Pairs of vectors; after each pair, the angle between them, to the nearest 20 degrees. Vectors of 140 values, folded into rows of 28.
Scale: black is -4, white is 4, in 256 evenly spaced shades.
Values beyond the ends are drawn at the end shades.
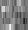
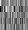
80 degrees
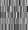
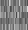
160 degrees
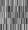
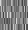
100 degrees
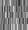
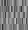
100 degrees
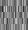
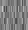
160 degrees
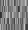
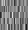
40 degrees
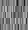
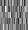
60 degrees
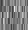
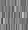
60 degrees
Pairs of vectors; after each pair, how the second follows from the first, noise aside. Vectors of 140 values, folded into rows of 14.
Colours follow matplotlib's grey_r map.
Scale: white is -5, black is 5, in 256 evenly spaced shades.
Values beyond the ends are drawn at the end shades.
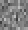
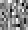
reversed, scaled up.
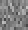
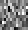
scaled up.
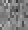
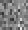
reversed.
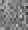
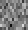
shuffled.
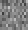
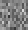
wrapped around, negated.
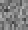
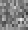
reversed, negated.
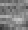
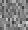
shuffled.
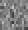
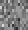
shuffled.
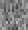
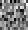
reversed, scaled up.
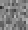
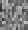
reversed, negated.
